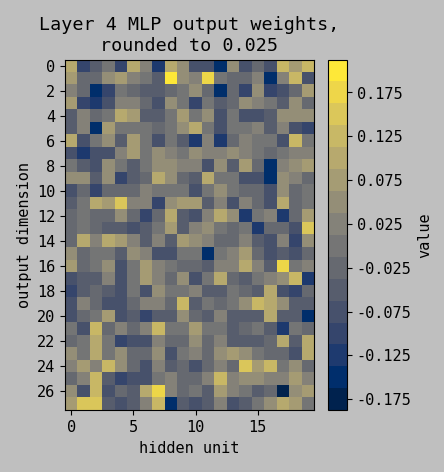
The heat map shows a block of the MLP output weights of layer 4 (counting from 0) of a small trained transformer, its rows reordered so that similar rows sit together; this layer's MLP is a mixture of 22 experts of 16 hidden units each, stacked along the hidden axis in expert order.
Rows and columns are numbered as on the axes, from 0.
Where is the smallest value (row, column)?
26, 17
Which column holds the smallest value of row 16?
4
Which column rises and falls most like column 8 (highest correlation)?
11
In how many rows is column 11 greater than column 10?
13
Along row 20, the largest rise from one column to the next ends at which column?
16
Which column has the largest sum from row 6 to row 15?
19
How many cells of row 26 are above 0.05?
5
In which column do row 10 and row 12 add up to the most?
12
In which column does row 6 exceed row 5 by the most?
18
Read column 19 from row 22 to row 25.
0.1 0.1 -0.025 0.025
